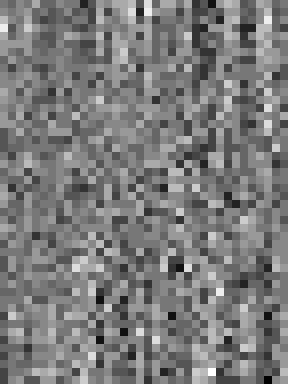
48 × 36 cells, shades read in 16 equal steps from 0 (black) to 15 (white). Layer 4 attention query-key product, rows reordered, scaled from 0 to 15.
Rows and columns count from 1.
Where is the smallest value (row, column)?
48, 34
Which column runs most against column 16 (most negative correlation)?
27
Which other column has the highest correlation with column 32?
31
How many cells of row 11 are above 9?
3
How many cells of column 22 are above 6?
30
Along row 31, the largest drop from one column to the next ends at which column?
14
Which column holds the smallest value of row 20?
24
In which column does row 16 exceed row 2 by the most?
18
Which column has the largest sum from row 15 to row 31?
22
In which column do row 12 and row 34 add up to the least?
23
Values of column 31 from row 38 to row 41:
7 12 10 10
